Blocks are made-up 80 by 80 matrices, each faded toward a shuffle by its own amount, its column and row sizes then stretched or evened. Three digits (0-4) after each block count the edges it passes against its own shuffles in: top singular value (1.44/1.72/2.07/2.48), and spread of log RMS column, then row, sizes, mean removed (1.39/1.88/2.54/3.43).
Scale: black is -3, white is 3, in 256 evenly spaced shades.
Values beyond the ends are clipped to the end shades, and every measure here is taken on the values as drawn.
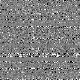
1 1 4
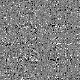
2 2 2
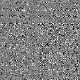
1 2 3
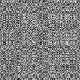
4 1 2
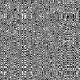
4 3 0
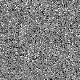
0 0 1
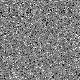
1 1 0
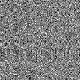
3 1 0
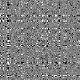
4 3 3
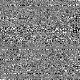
0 1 4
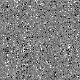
0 2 1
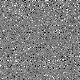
0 0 2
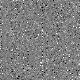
0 2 0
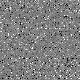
0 0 2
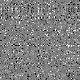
3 1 2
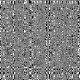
4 4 2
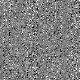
0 3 0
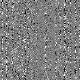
0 4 0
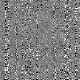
3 4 2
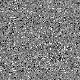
0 1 2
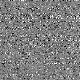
1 0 3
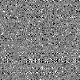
3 1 3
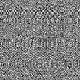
4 0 2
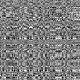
4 0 4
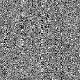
2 2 1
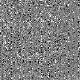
2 3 1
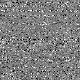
0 0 3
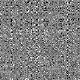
3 3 2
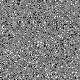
1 0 1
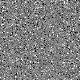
0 2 1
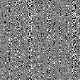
2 4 1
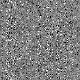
1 3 0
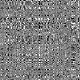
4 3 3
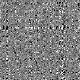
3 3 2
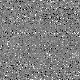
0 0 2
